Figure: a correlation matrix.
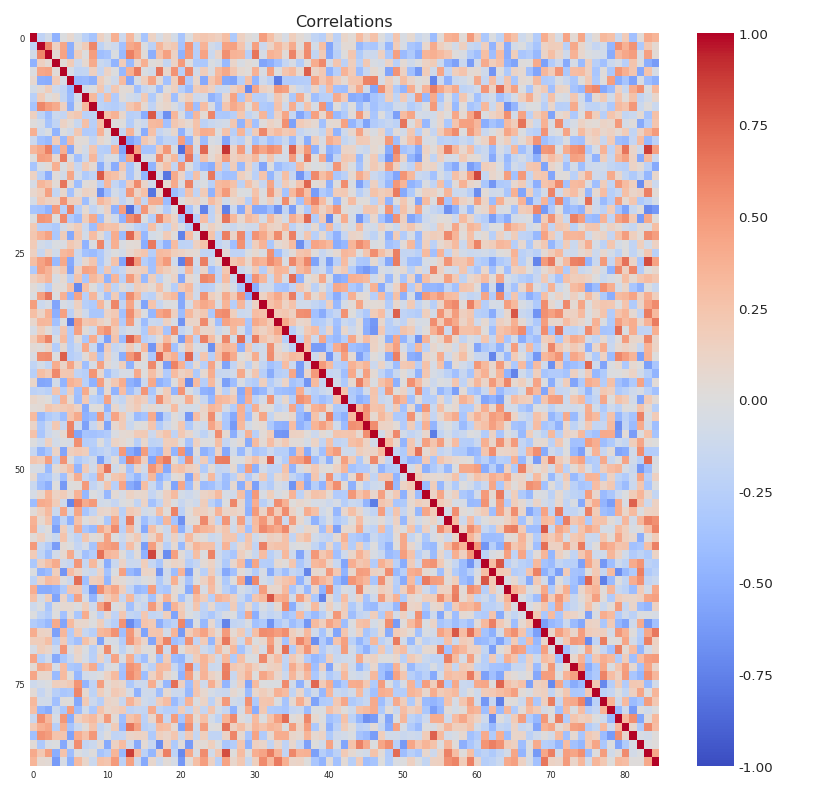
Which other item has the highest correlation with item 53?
63
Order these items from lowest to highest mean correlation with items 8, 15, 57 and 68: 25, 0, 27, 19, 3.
0, 25, 19, 27, 3
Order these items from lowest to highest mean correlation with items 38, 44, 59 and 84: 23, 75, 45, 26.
26, 45, 23, 75
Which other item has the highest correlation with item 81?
54
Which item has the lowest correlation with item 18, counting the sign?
16
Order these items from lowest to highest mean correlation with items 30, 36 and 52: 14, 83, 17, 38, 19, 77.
38, 19, 14, 17, 77, 83
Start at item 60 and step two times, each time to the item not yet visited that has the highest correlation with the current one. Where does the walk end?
9
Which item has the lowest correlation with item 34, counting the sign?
46
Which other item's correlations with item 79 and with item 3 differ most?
69
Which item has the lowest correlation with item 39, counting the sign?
65
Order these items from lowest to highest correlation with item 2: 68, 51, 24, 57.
68, 51, 24, 57
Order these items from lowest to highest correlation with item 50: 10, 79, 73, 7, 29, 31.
31, 73, 7, 79, 29, 10
